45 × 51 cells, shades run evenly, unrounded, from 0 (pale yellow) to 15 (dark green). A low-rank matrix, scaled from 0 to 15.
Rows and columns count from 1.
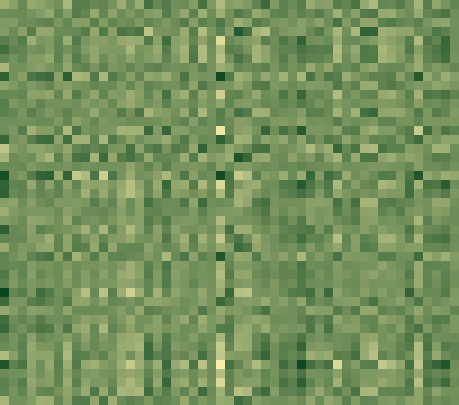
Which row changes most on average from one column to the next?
41
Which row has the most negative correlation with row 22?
17
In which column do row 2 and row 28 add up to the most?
27
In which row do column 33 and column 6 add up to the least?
18
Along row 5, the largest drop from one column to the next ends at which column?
25
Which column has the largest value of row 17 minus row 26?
15
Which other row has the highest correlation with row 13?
4
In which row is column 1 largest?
33
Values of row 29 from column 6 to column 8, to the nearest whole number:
11 7 11
